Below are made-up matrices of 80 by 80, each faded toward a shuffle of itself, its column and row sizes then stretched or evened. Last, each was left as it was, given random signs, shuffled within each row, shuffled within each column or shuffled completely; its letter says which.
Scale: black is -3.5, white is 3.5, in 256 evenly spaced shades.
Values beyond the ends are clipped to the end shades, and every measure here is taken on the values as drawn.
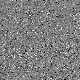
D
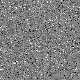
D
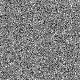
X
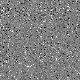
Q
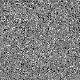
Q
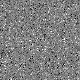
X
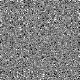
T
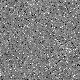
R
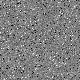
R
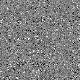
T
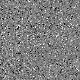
Q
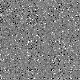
Q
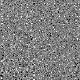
T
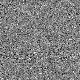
D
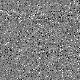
Q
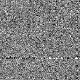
T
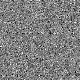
D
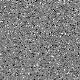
D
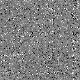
Q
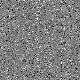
X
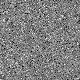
R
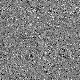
D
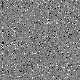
Q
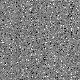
X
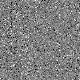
X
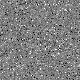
D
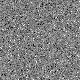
R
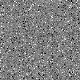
X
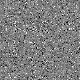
Q
